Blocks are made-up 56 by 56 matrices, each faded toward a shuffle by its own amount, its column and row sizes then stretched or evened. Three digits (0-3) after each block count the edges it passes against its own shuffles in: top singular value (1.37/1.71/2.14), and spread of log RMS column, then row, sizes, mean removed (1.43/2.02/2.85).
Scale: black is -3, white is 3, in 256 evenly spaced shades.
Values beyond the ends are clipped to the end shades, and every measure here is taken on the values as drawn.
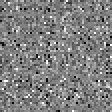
1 0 2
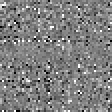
1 2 2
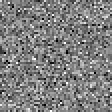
1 0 0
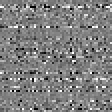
1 1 3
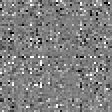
0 2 2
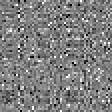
3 1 0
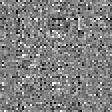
2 1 2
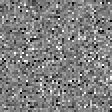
0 1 1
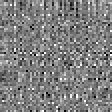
3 1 2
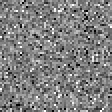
1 0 0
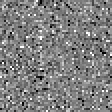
1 0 0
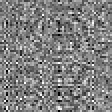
3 2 1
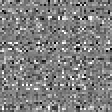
2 1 3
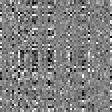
3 3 1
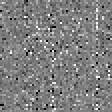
0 2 1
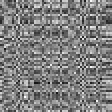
3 2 2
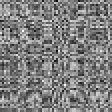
3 1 1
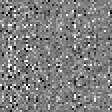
2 2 1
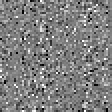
1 2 0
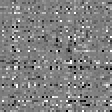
0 2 3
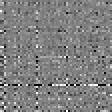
3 2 3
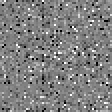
0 1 1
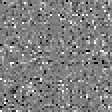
1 1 1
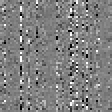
1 3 0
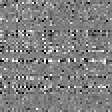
3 1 3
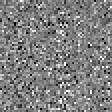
1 1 0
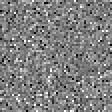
0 0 0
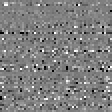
1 1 3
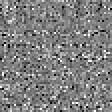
1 0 2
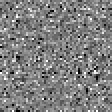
1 1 1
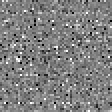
0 0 2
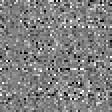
1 1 2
